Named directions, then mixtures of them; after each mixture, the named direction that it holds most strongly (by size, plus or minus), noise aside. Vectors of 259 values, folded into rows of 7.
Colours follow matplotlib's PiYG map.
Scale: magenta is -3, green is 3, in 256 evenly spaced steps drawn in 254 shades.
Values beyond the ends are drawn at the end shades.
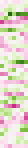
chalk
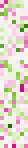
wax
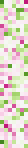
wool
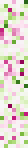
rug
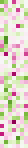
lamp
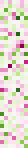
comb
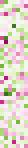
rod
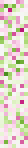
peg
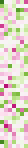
wool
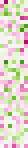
wax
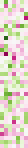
lamp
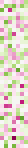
peg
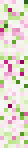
rug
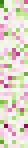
wool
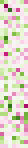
lamp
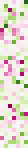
rug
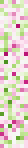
lamp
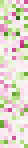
wool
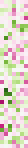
rod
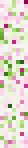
rug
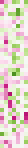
lamp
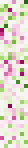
rug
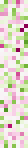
wax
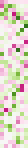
wax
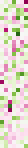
comb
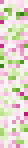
chalk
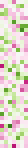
wax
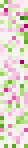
wax
